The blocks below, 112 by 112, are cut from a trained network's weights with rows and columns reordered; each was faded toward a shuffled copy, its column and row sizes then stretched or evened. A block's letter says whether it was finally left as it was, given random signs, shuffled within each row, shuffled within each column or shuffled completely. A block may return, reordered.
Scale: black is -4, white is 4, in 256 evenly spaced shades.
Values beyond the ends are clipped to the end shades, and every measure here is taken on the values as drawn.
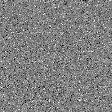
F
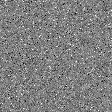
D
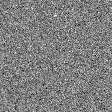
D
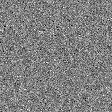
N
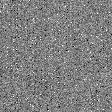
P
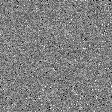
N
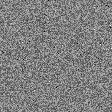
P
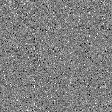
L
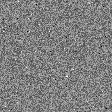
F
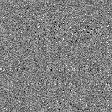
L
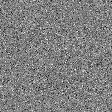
N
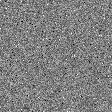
D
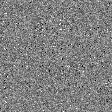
F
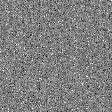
P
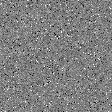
P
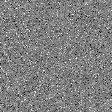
P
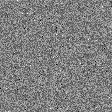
P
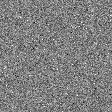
D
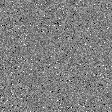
F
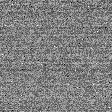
N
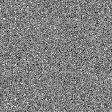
L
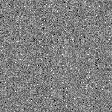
L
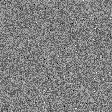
F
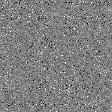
F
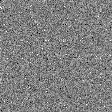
F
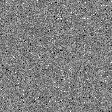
F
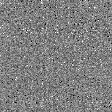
L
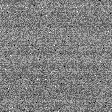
N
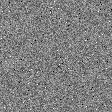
D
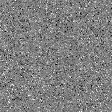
L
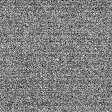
N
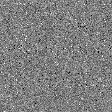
F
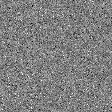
P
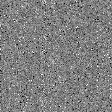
P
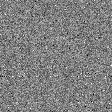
N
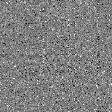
L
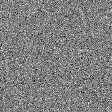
N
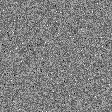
D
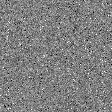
P
